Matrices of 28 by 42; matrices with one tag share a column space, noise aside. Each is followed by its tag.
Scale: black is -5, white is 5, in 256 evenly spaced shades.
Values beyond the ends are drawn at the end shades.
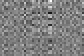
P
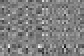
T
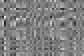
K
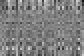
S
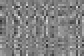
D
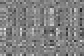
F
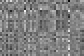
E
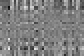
S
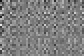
P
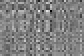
E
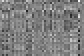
E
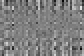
S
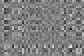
T
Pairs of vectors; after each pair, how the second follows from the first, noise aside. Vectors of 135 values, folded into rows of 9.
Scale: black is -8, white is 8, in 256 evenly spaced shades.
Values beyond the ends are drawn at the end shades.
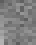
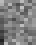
negated, scaled up.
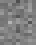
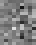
wrapped around, scaled up.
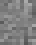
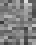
scaled up.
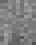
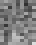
negated, scaled up.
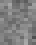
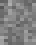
reversed.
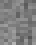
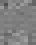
wrapped around, partly zeroed.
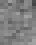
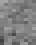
reversed.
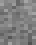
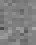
wrapped around, partly zeroed.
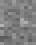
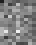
wrapped around, scaled up.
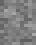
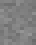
reversed, shrunk.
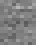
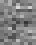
scaled up.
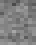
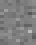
wrapped around, negated, partly zeroed.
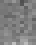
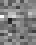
wrapped around, scaled up.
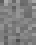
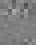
wrapped around, partly zeroed.
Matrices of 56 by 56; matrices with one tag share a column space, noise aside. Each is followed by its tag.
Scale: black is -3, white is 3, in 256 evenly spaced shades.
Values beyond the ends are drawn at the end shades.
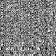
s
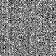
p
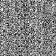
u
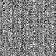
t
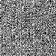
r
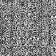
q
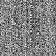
t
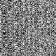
t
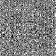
u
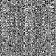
r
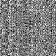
r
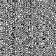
q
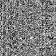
q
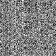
u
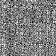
t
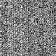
t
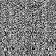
s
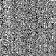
p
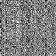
t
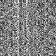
q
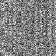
t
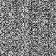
u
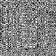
t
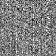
p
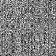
p
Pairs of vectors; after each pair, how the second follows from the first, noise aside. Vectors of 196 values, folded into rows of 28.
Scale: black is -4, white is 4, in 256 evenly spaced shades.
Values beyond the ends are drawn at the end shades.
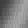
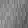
reversed, shrunk.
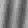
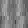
wrapped around, negated, shrunk.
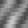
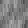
wrapped around, negated, shrunk.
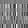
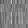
reversed, shrunk.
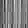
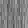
reversed, negated, shrunk.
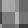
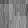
reversed, shrunk.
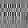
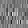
reversed, negated, partly zeroed.
